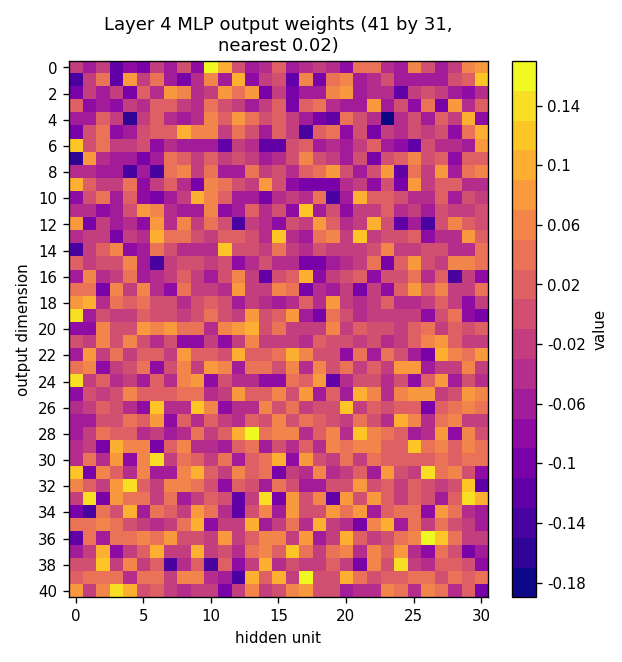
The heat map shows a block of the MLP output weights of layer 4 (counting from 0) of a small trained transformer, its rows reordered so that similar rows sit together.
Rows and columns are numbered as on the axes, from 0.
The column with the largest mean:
27
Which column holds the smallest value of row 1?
0
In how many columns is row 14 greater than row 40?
10
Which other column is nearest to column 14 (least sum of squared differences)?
28
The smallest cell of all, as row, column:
4, 23
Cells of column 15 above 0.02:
12
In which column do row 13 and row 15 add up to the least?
17
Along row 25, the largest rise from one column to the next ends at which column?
21
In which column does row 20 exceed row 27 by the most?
7
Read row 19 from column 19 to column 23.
0.04 0 -0.04 -0.02 -0.02
